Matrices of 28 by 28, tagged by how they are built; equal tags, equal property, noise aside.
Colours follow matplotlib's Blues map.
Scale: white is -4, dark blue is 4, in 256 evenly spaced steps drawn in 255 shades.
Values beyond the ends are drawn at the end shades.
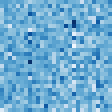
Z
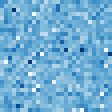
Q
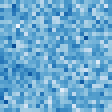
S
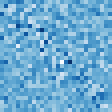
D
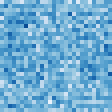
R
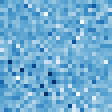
Q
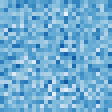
R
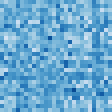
R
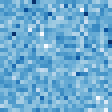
Q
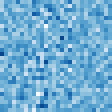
Z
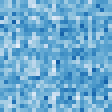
R
